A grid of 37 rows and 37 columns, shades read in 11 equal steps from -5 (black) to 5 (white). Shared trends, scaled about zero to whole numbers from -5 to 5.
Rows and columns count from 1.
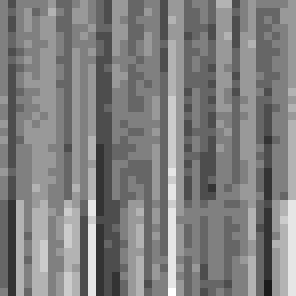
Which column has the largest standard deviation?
9
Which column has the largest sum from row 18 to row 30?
22
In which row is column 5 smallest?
2
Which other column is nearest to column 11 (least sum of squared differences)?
15
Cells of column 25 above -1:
28
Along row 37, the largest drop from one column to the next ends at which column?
13
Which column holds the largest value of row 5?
29
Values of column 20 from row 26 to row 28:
0 1 1
